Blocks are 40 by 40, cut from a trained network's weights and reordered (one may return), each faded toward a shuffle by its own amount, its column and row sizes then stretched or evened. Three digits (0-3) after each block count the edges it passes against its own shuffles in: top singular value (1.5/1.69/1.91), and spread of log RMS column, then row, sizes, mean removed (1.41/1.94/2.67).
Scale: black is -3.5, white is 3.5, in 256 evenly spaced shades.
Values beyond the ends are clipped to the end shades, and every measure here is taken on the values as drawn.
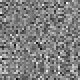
1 1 0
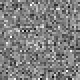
0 0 1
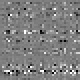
1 2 3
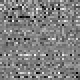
1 0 3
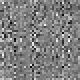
2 3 1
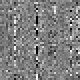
2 3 0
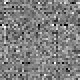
0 1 2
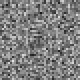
2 0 0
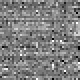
1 1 0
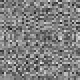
3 1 1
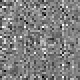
1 2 1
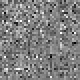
0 2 2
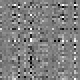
3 3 2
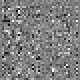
0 3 2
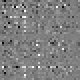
0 1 2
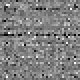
1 0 2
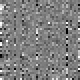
1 3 1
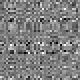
3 1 3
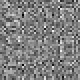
2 2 1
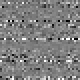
1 1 3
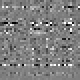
2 1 3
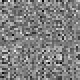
3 1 2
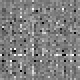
1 2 2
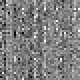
1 2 0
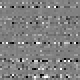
1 1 3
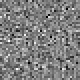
0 0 1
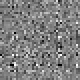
0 2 2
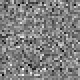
0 0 1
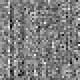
1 1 0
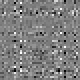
2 2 3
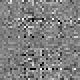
1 2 2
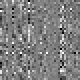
1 3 0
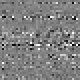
2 1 3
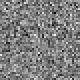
1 0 1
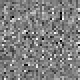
1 2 1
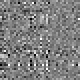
2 2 2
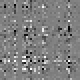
1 3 2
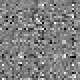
1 2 2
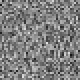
3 0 0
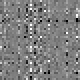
1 3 1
